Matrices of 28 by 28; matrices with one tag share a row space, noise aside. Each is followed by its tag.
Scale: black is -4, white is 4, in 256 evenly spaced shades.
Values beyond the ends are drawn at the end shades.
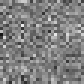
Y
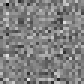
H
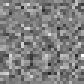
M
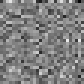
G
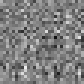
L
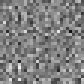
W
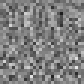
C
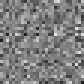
L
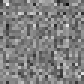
H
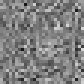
L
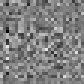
H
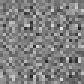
C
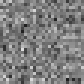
Y
